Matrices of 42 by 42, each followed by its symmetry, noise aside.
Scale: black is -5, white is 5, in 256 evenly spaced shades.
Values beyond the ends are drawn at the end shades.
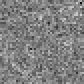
symmetric across the other diagonal.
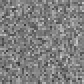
mirrored top to bottom.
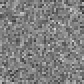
antisymmetric.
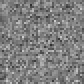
mirrored left to right.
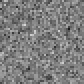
symmetric.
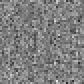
mirrored top to bottom.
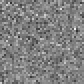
symmetric.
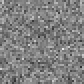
mirrored left to right.
